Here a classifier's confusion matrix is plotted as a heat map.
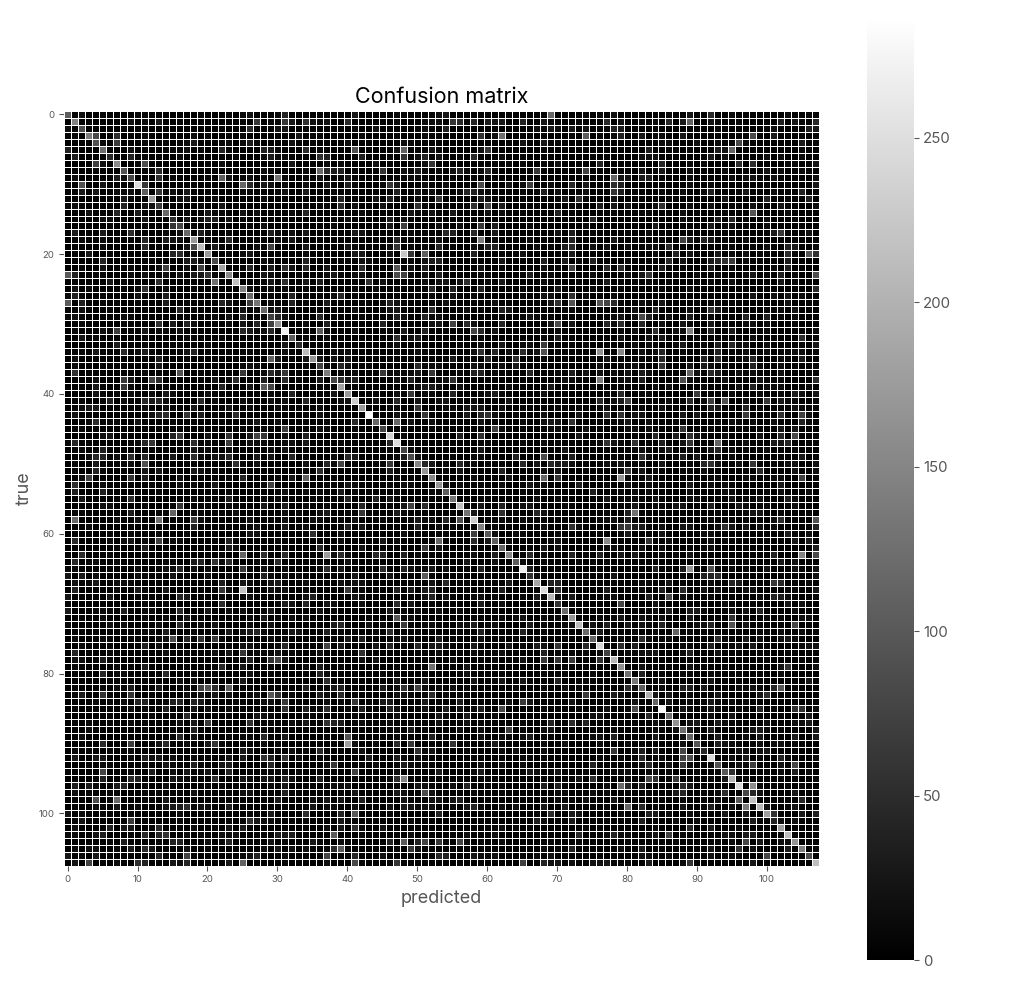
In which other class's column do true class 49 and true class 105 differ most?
39
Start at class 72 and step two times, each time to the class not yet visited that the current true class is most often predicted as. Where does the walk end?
93
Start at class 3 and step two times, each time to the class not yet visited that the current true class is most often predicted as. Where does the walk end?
51
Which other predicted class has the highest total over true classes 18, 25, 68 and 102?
59
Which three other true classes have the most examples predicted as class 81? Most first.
57, 85, 47
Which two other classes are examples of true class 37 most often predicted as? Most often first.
89, 16
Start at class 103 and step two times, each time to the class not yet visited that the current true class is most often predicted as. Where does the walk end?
76
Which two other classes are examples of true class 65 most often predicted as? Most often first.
89, 92
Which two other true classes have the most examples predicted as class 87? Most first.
74, 95
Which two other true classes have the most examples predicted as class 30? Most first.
9, 78
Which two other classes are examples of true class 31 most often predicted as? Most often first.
89, 36
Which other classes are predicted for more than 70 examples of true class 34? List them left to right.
68, 76, 79
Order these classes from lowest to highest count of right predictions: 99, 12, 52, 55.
55, 52, 12, 99
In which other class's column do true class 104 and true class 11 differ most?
48
